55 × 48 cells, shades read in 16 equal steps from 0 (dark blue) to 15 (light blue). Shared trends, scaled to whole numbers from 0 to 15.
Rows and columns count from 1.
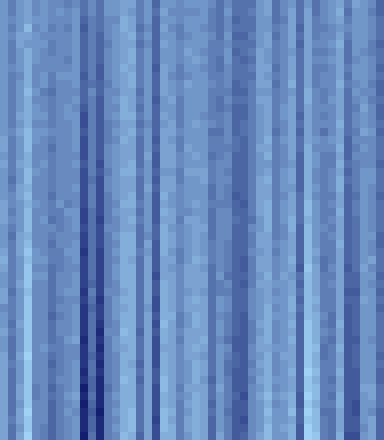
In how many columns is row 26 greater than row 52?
20
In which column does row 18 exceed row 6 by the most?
4
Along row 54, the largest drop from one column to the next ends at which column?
11
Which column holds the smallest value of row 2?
48
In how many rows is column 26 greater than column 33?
14
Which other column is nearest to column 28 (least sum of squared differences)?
35
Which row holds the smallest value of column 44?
55
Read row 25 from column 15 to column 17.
10 11 12
